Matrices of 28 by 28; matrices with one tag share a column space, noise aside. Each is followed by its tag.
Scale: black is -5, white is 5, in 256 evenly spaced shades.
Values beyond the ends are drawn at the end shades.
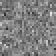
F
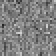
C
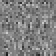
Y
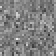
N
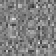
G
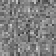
C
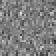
F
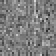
N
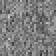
N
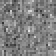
N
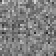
C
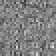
Y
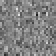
F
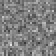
N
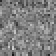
Y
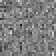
C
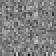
F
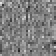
G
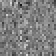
Y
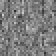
N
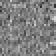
G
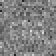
F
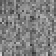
N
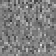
G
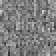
N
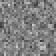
Y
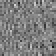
Y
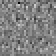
G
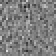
G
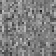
N
